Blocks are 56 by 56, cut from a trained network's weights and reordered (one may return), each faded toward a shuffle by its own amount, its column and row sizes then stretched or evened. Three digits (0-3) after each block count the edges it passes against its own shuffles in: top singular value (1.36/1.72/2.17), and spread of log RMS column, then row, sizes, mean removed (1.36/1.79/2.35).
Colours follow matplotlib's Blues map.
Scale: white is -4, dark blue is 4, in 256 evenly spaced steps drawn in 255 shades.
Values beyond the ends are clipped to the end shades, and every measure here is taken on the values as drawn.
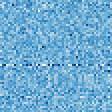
2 0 2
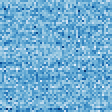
1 2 1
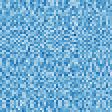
3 0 1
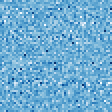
1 0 2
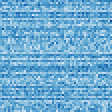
3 2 1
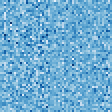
0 3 1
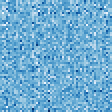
1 3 1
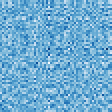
3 2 1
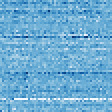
3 1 3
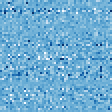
1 1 3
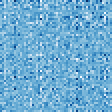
1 2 3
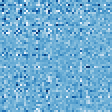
0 3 3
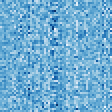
2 3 0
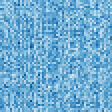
2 1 0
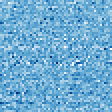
0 0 2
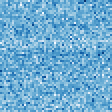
0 0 0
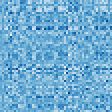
3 2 3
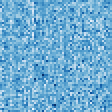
1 2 1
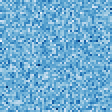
1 0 1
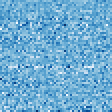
1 0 3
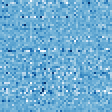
0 1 3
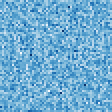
0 0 0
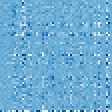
2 3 3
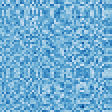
3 1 0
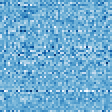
2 0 3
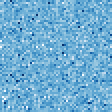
0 0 1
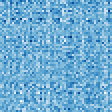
2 0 3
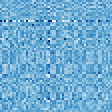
3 1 2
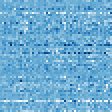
2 2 3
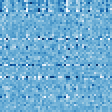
3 1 3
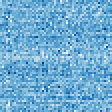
1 1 0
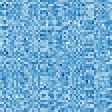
3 2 0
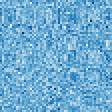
2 2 0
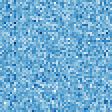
1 2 1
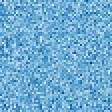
0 1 1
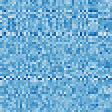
3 1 3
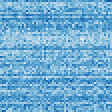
3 1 1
